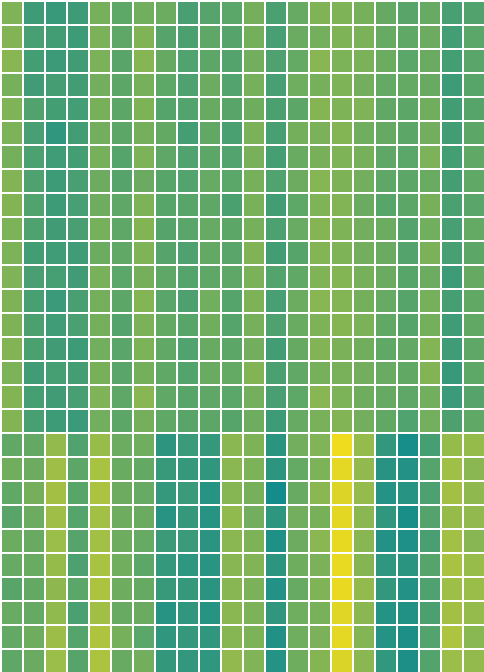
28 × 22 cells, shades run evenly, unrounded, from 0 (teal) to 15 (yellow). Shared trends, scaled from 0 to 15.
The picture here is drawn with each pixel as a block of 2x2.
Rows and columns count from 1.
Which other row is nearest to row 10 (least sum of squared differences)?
13
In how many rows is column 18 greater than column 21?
18
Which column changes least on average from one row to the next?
6
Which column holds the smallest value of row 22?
19
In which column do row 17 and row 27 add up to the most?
16
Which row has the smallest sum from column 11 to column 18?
9
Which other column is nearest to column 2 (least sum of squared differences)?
4
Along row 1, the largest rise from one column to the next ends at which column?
5
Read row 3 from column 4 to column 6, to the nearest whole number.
3 7 5
